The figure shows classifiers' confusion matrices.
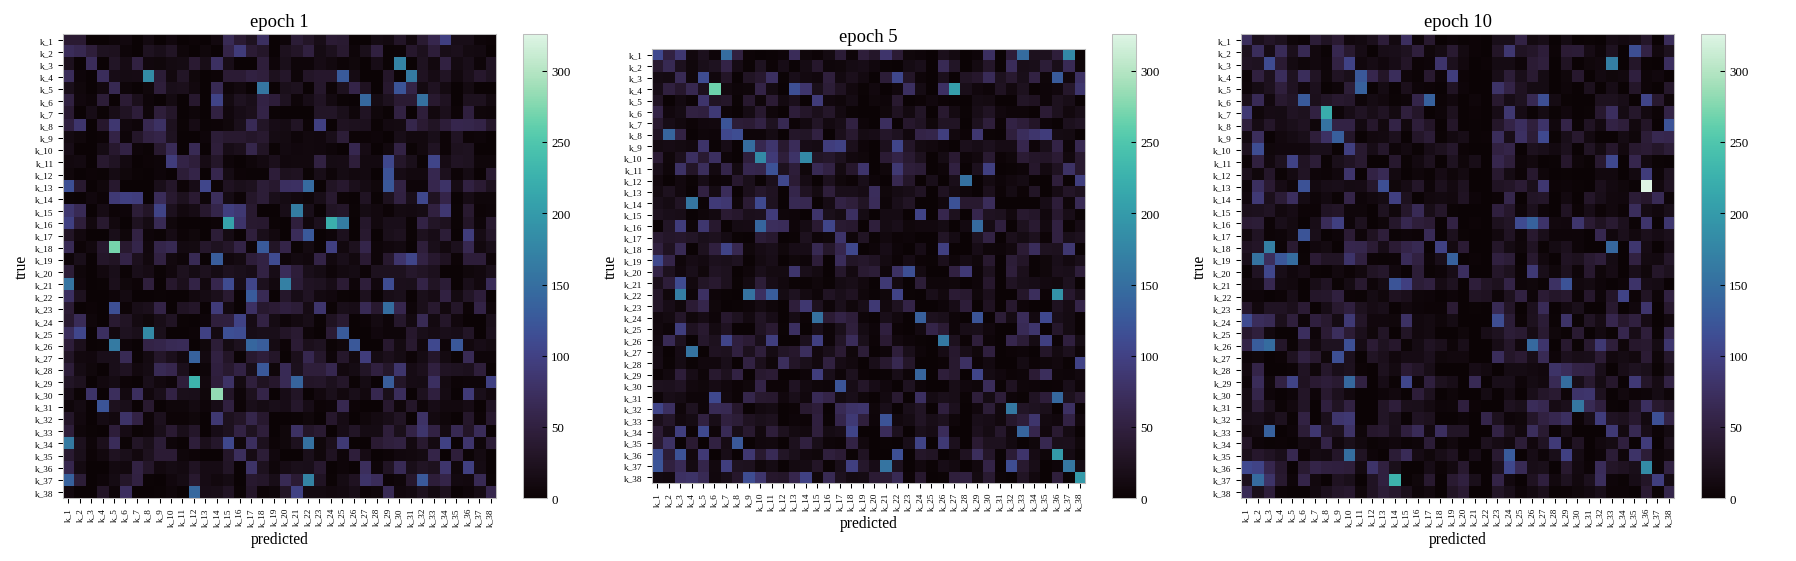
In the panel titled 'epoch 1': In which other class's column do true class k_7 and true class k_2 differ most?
k_16
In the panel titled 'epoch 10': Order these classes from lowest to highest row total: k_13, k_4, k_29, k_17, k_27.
k_17, k_27, k_4, k_13, k_29
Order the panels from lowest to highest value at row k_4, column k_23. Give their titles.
epoch 10, epoch 1, epoch 5
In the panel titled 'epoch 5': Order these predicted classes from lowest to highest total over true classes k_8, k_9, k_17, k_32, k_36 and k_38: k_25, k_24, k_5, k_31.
k_31, k_25, k_24, k_5
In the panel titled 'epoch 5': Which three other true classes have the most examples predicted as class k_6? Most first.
k_4, k_31, k_14
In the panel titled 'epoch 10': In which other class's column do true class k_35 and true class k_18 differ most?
k_3
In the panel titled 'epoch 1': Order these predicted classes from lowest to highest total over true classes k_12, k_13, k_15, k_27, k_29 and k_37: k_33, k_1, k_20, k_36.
k_36, k_20, k_33, k_1
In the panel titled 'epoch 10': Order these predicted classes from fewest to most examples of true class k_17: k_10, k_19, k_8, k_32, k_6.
k_8, k_19, k_10, k_32, k_6
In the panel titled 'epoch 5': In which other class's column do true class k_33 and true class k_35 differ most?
k_21
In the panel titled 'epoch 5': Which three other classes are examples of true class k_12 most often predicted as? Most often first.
k_28, k_38, k_22
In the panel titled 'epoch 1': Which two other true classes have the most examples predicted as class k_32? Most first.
k_6, k_37
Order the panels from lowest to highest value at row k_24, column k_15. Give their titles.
epoch 1, epoch 10, epoch 5
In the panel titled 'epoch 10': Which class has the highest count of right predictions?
k_36
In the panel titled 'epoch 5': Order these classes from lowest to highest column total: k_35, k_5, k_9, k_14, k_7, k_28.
k_28, k_35, k_14, k_9, k_5, k_7
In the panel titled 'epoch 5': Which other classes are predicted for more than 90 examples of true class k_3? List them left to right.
k_5, k_22, k_36
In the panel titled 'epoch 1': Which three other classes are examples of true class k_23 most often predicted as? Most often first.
k_29, k_5, k_14
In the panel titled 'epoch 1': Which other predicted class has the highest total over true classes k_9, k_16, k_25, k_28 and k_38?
k_15
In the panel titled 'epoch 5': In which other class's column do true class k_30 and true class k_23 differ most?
k_17
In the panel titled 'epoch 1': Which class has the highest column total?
k_1
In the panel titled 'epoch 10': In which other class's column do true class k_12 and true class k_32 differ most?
k_37
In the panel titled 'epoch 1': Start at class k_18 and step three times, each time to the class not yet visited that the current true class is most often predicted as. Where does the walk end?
k_14
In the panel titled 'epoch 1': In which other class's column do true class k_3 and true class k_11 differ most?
k_30
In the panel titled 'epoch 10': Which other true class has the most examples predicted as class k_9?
k_27
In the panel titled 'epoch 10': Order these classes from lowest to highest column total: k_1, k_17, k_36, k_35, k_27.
k_17, k_1, k_35, k_27, k_36
